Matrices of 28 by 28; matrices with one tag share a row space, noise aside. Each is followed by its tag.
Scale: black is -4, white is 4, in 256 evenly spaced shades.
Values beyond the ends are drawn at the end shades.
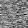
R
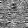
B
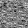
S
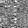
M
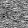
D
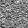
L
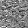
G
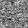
L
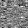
S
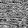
R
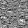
S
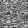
D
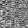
L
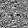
M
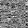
B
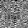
M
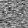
G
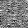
B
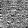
B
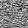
R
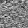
G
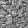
G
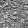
D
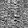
M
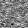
L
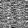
B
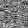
D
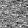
R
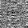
B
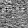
G
